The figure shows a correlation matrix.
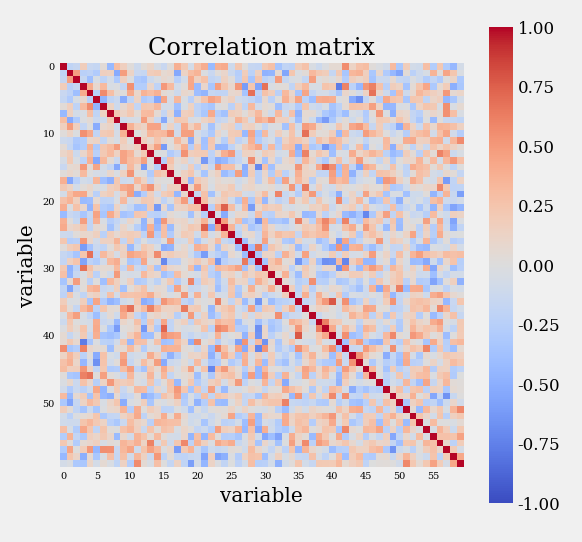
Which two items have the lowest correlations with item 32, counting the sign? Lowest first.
55, 59
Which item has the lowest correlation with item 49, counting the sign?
57
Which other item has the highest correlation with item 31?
8
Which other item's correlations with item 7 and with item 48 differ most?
17
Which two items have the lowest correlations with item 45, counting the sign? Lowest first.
22, 29
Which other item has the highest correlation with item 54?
42
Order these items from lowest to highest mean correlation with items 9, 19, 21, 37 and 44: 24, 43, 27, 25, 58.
58, 25, 27, 24, 43
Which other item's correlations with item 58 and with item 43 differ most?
24
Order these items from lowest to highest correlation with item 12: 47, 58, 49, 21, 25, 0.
49, 21, 25, 47, 0, 58
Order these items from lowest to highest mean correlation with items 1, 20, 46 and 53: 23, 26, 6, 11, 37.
26, 37, 11, 23, 6
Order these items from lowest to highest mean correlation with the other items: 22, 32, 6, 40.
22, 32, 6, 40
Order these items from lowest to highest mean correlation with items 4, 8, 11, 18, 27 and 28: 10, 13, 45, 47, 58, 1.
1, 45, 47, 58, 10, 13
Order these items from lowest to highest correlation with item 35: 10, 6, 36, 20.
6, 36, 10, 20
